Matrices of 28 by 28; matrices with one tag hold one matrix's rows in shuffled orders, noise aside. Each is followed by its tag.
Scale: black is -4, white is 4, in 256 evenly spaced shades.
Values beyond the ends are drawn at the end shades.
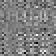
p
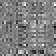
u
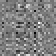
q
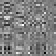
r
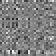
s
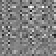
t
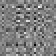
q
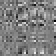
u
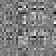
u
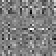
t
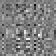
q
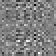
q
